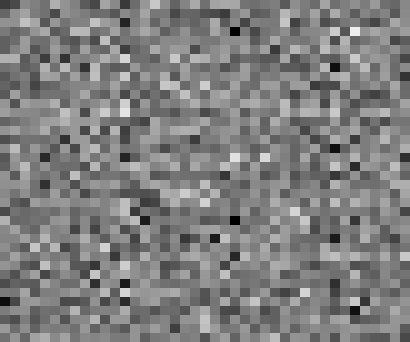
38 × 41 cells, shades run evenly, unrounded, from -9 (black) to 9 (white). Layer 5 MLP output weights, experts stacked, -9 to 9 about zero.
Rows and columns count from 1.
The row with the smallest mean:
20
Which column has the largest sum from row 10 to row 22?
24
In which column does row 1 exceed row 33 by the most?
23
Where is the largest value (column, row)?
36, 4
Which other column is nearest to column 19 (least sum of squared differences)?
22
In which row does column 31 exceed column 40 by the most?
33
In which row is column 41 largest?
29
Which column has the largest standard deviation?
13
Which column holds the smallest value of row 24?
14
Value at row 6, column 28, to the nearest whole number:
-5
